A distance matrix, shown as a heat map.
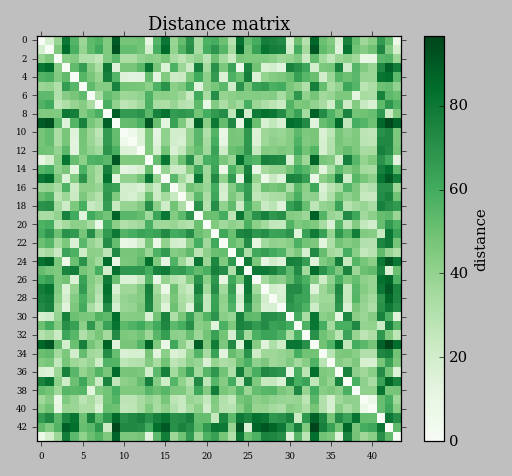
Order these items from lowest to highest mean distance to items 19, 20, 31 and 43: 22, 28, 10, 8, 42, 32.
32, 10, 22, 8, 28, 42
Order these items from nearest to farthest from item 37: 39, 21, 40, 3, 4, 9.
3, 9, 40, 39, 4, 21
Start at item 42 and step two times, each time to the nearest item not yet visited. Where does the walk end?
8
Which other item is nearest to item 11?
10
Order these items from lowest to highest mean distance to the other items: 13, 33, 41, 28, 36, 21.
28, 36, 13, 33, 21, 41
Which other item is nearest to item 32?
23
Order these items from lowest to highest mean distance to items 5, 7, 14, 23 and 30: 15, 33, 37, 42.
37, 15, 42, 33
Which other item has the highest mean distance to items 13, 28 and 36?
41
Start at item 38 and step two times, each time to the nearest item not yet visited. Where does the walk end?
18
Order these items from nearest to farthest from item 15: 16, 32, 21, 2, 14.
14, 2, 16, 32, 21
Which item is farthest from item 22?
42
